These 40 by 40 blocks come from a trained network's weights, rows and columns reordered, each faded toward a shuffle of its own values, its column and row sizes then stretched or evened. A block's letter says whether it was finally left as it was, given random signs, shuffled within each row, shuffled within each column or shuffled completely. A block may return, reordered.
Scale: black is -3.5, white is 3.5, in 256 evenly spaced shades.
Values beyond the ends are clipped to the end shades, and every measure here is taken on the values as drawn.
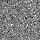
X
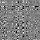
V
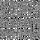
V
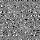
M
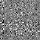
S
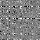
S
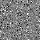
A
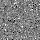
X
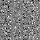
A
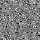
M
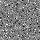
X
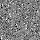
X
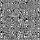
S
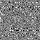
M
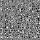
S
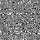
M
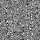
A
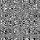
V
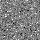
X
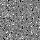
A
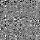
V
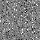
A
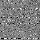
M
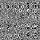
V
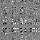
V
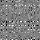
S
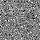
X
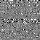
M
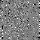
A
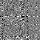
S
